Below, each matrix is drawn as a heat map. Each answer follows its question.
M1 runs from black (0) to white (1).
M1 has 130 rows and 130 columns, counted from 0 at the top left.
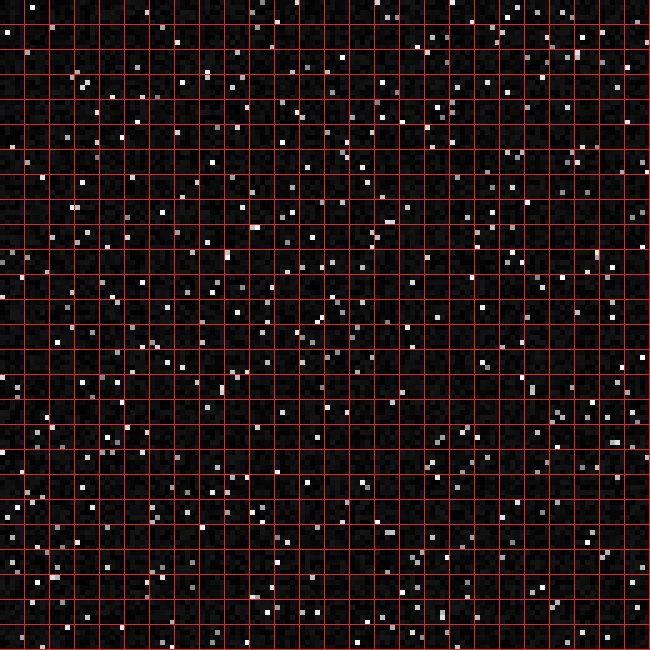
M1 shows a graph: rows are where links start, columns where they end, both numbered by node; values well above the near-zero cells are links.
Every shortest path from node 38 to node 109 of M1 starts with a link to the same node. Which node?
node 112
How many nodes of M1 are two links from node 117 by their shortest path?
7
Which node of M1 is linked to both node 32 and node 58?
node 42
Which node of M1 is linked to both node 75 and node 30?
node 104
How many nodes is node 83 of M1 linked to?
4
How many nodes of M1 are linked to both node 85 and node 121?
0
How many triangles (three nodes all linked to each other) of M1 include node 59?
0
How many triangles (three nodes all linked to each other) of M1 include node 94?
2
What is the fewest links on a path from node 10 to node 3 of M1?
6
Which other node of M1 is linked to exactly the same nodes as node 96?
node 33
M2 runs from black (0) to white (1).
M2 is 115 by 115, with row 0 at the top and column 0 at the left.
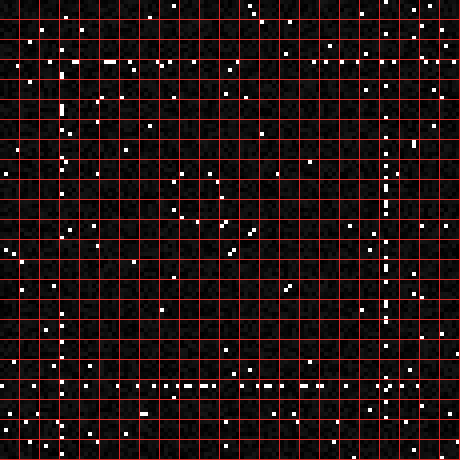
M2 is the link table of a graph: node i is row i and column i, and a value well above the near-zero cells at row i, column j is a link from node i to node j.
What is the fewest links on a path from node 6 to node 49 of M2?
4
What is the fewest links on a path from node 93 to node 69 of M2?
5
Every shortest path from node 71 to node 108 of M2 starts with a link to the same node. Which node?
node 13
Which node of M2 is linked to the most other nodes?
node 96
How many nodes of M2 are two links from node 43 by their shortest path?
7
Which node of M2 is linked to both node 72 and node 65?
node 5
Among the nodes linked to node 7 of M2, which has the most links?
node 110
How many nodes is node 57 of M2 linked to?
2
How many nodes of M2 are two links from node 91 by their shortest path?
2
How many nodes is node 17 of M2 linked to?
2
